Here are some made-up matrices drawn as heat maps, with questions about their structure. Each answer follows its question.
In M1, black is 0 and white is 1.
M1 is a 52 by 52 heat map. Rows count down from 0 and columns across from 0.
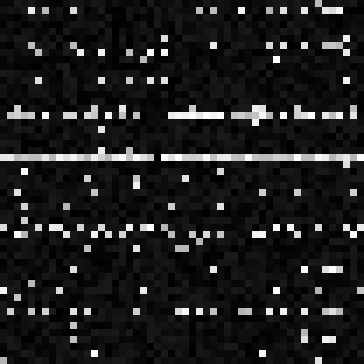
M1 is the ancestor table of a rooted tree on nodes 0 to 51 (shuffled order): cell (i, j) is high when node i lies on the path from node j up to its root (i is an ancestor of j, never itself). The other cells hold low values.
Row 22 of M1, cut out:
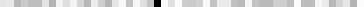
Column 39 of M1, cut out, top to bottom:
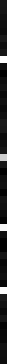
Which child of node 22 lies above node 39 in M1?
32
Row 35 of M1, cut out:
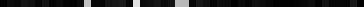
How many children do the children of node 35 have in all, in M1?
2
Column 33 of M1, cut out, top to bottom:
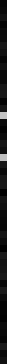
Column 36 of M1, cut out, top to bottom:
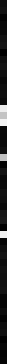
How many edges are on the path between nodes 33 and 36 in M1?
3
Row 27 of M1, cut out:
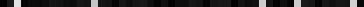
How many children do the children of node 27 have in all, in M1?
3
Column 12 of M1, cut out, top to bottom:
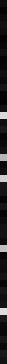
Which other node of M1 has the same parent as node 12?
26
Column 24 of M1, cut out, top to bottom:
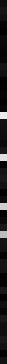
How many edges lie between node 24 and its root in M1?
4
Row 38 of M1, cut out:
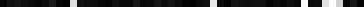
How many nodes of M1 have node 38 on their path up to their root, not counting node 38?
6
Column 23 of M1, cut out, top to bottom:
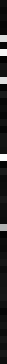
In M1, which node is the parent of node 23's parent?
11
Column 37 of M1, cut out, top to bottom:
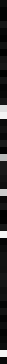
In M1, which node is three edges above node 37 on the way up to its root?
15
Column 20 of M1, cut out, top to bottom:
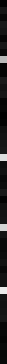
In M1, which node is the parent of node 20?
8
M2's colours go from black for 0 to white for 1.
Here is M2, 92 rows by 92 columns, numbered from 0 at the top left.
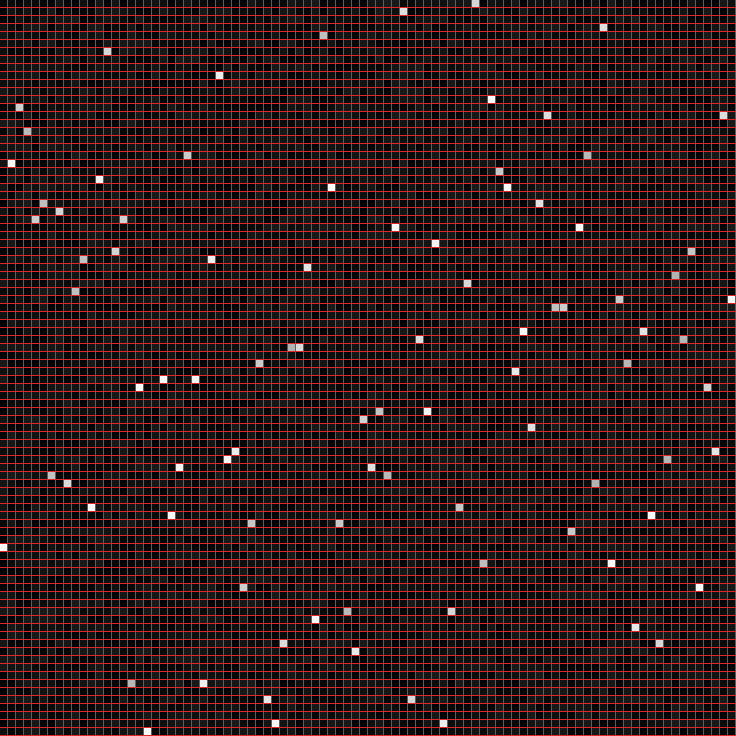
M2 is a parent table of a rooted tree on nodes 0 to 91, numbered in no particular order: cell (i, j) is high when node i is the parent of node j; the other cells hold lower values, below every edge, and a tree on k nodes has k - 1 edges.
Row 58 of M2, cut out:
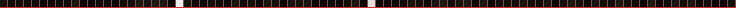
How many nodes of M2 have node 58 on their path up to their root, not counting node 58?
9
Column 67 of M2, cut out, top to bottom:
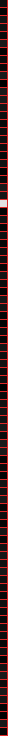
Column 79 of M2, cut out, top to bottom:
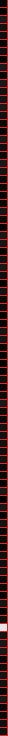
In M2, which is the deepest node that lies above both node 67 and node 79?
42
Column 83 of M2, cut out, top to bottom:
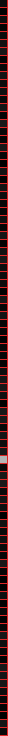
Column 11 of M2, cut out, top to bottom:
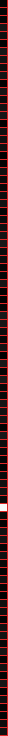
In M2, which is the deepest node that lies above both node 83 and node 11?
63
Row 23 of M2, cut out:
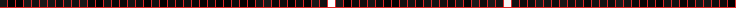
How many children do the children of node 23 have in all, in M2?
4
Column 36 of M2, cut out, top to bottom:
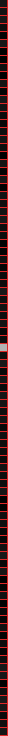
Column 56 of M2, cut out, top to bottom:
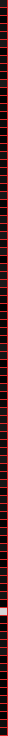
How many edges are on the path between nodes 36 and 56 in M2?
3
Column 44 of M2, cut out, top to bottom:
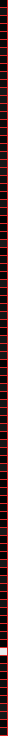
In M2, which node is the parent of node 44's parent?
64
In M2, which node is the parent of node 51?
87
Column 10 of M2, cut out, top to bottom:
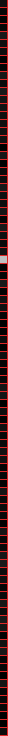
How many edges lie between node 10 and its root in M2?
8
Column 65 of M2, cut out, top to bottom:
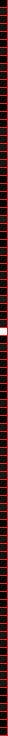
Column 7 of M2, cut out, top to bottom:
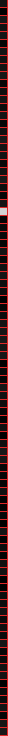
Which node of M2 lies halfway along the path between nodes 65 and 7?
45
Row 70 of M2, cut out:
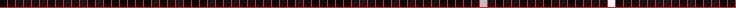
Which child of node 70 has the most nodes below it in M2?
76
